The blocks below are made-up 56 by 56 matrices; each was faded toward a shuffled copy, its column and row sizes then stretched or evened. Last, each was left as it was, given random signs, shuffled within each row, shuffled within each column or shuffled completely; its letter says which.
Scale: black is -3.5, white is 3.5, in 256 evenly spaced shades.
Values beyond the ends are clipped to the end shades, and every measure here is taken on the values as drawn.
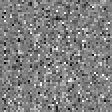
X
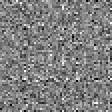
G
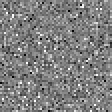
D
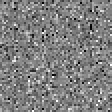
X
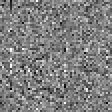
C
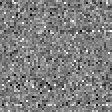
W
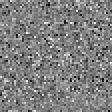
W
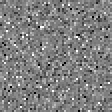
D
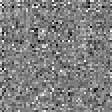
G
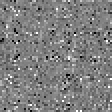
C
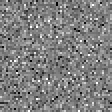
D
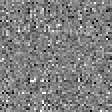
G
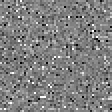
W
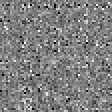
C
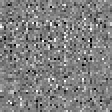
G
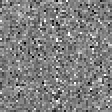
X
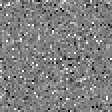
W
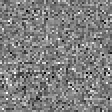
W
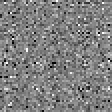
G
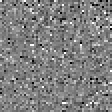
C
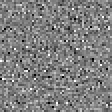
W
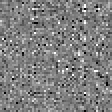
G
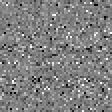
W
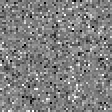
D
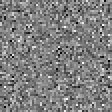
X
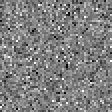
D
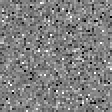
D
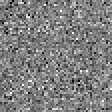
C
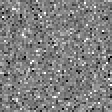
D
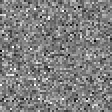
W
